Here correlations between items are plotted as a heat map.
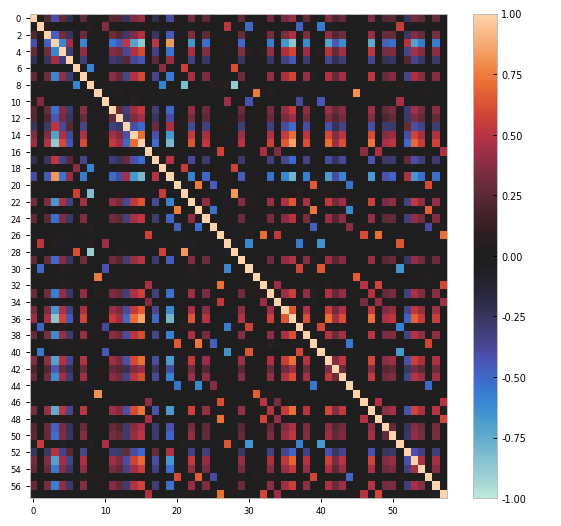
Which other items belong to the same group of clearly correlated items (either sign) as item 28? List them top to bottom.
6, 8, 18, 21
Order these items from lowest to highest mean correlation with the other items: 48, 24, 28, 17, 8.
17, 8, 28, 48, 24
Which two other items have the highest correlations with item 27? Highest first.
51, 1
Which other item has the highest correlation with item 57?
26
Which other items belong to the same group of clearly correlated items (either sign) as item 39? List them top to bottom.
20, 23, 25, 44, 55
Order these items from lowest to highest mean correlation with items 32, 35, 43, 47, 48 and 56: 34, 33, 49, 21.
21, 34, 49, 33
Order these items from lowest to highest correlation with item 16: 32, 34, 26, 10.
10, 34, 32, 26
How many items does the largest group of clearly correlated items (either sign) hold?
30
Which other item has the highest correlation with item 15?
36
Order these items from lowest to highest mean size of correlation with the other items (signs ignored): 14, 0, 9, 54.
9, 0, 54, 14
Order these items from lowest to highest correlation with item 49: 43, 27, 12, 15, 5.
5, 27, 12, 43, 15
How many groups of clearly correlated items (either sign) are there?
6
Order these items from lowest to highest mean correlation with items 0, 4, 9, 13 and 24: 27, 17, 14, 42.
17, 27, 42, 14
